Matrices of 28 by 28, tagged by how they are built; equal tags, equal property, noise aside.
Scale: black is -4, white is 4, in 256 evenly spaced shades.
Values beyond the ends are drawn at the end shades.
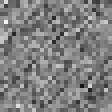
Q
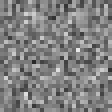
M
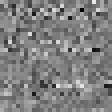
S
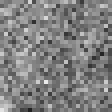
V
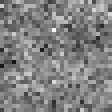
V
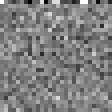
S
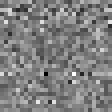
S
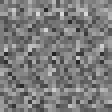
M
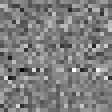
S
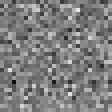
M
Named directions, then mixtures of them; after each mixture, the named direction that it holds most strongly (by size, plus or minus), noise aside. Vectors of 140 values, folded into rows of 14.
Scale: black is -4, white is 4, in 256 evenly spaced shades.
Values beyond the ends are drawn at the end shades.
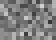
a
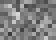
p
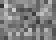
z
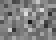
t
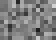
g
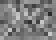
p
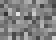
a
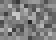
p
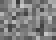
g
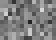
a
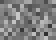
p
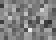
z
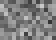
a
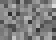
g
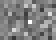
t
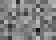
g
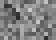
p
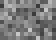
z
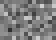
a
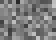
g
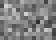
z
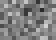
t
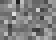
g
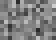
g
